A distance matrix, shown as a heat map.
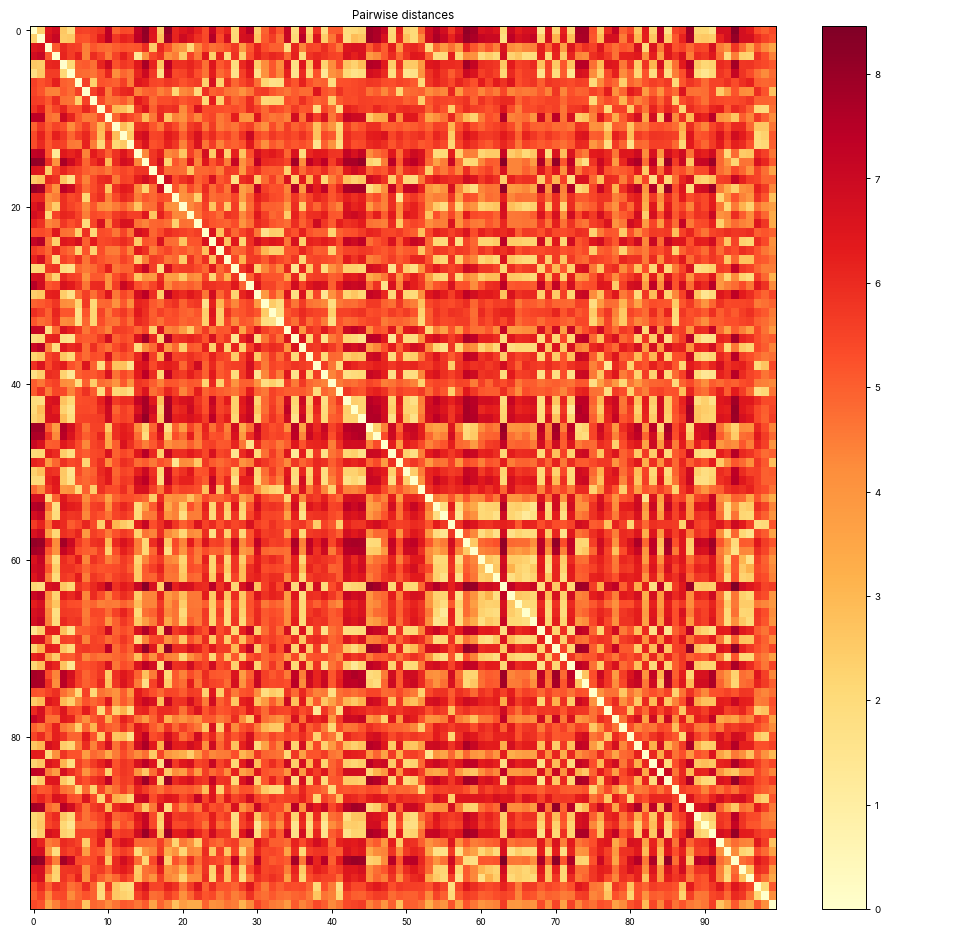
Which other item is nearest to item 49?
19
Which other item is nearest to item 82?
53
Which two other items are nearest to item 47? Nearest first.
29, 78
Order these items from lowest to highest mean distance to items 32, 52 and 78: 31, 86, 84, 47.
86, 31, 47, 84
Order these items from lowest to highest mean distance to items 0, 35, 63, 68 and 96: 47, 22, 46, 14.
22, 14, 47, 46
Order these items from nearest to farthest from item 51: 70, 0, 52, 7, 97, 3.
0, 70, 52, 7, 97, 3
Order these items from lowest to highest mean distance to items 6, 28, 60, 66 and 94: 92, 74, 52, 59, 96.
96, 59, 74, 92, 52
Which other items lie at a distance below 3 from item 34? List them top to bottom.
2, 16, 21, 53, 82
